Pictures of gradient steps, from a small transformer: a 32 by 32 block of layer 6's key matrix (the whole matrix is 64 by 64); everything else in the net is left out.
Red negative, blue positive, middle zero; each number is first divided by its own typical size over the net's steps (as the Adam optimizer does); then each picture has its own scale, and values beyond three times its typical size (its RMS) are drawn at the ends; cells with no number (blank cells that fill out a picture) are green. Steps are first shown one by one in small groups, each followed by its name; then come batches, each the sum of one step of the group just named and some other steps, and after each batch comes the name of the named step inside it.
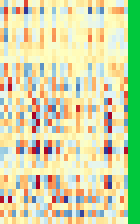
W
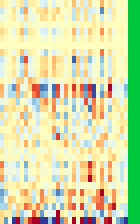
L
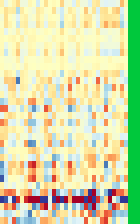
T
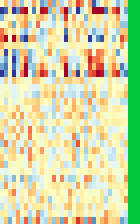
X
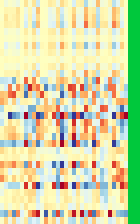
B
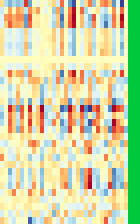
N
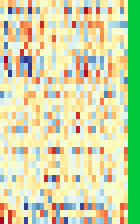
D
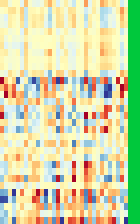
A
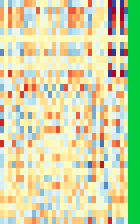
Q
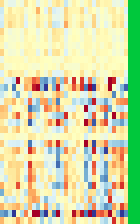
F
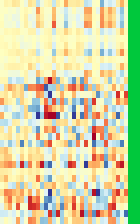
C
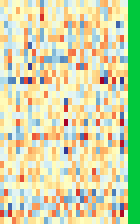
D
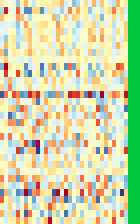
W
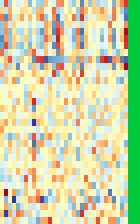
T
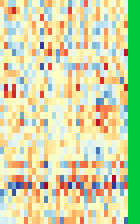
A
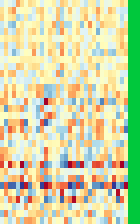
C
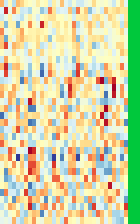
T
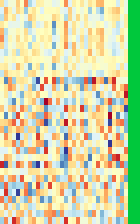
W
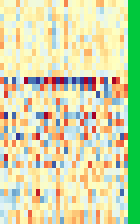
A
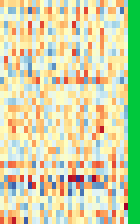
D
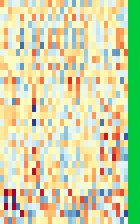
T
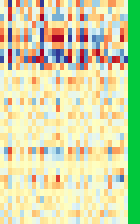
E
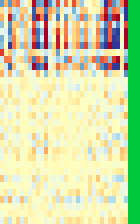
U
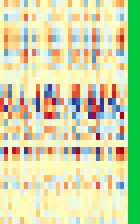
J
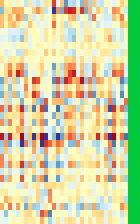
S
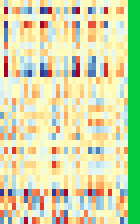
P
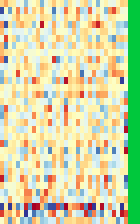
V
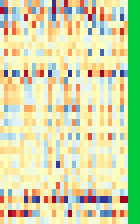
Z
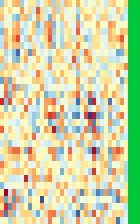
J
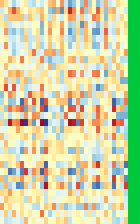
S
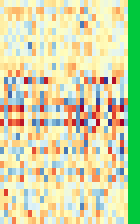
S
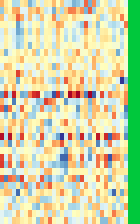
S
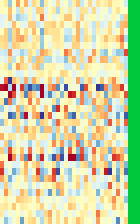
E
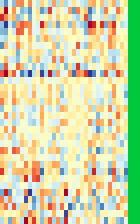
P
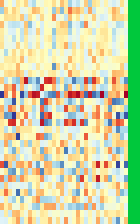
S
